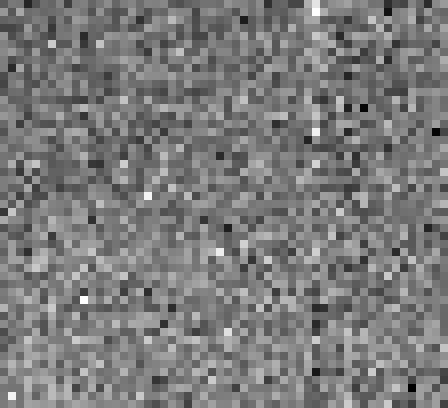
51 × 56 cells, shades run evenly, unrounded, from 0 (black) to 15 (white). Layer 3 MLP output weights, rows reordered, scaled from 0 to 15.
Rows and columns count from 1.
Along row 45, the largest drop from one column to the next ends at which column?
40
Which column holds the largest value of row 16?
49
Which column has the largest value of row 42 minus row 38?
44
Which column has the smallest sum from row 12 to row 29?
18
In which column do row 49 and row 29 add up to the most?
7
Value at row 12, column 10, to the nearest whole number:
6
